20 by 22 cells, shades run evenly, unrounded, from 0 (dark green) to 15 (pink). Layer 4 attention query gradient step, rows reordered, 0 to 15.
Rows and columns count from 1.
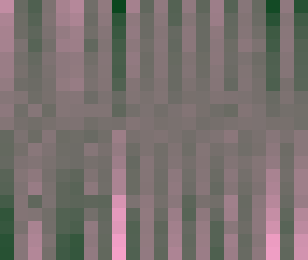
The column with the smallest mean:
1
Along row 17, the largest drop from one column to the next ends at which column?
10
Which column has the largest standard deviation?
9
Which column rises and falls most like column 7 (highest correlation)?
3
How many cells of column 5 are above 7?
10
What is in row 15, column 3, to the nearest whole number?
9
